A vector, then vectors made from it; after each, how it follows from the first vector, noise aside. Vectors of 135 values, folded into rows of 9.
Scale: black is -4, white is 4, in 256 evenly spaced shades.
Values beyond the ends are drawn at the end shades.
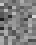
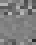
reversed, negated, partly zeroed.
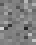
reversed, partly zeroed.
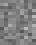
reversed, negated, shrunk.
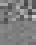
reversed, negated, partly zeroed.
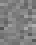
reversed, negated, shrunk.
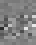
reversed, negated, partly zeroed.
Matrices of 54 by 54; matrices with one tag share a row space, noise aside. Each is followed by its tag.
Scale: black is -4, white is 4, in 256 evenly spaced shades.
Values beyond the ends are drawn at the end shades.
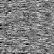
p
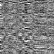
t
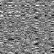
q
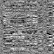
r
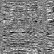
r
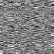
q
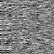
p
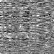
p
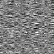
q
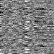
t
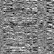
r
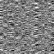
q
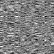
q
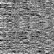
p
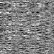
p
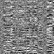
r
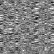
q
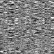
q
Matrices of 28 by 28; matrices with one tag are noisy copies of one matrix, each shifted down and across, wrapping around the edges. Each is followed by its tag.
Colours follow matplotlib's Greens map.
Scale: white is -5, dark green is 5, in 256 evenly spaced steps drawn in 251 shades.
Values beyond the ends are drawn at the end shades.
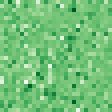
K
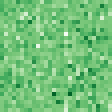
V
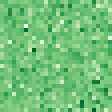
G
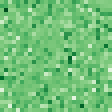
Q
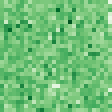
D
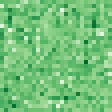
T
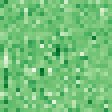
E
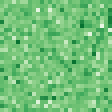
T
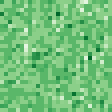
D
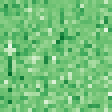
E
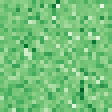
Q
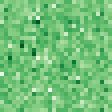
G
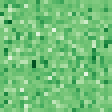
G
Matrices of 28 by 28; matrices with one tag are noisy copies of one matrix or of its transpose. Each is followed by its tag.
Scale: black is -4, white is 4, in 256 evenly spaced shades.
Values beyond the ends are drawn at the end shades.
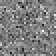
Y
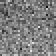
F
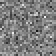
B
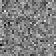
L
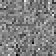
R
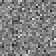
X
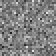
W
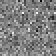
B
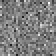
R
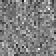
R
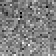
F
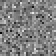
B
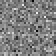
B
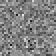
W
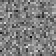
B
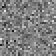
L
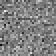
L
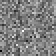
B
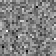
X
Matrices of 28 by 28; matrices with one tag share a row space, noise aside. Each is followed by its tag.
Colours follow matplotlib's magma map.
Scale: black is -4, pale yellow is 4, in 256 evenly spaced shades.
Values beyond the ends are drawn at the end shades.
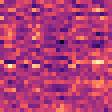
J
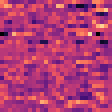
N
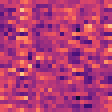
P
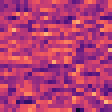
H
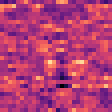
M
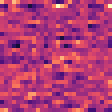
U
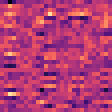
M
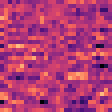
N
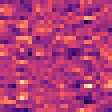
P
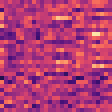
J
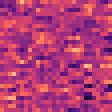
P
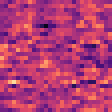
H
